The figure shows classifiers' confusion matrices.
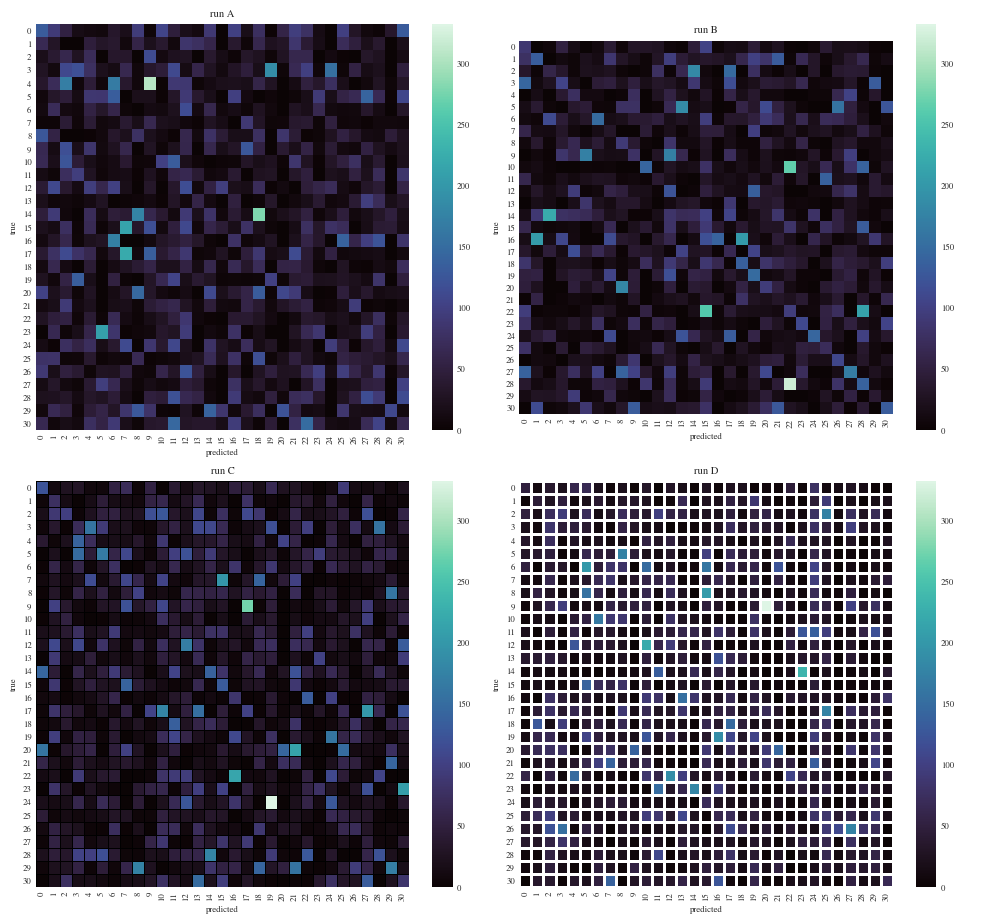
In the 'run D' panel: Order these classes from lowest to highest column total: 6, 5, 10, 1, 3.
1, 3, 6, 5, 10
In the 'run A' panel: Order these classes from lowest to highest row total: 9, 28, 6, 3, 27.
6, 27, 9, 28, 3
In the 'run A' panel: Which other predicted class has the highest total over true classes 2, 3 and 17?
7
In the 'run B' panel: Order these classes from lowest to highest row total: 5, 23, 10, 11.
11, 23, 10, 5
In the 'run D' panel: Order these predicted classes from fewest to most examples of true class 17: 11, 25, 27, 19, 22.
22, 11, 19, 27, 25
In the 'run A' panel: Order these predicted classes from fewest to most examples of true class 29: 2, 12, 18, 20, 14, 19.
19, 12, 2, 18, 20, 14
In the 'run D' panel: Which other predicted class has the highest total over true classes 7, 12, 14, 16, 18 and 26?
10
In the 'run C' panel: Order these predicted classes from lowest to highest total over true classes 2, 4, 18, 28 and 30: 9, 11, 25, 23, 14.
23, 25, 9, 11, 14
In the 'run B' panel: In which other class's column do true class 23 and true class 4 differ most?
30
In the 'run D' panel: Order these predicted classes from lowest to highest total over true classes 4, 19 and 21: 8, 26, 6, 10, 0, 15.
26, 0, 8, 15, 6, 10
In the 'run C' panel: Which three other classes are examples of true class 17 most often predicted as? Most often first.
27, 10, 13
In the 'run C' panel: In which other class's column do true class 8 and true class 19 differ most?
29
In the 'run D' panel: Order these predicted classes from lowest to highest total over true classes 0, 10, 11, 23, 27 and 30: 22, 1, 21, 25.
21, 1, 22, 25
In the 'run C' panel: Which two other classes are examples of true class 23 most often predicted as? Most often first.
30, 27
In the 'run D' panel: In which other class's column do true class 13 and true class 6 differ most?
5
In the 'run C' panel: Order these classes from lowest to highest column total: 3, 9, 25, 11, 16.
9, 16, 25, 11, 3
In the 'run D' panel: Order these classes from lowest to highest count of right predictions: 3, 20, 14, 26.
3, 14, 20, 26
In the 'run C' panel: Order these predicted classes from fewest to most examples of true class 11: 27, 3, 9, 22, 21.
9, 27, 21, 3, 22
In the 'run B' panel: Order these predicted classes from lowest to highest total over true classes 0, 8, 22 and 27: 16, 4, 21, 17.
16, 21, 17, 4
